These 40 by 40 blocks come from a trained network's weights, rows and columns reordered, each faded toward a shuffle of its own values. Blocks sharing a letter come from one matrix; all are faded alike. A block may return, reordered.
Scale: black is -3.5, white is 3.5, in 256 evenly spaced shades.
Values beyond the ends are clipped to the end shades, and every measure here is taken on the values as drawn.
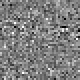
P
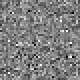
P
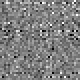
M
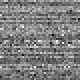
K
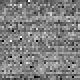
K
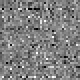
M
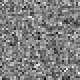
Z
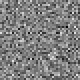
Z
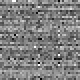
K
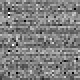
K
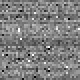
K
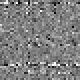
M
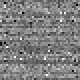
K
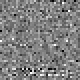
M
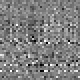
M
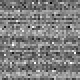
K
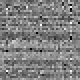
K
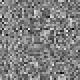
Z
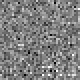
P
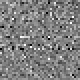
M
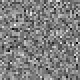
Z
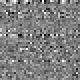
M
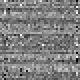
K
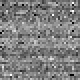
K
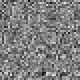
Z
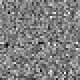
P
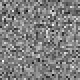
Z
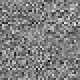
Z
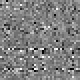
M
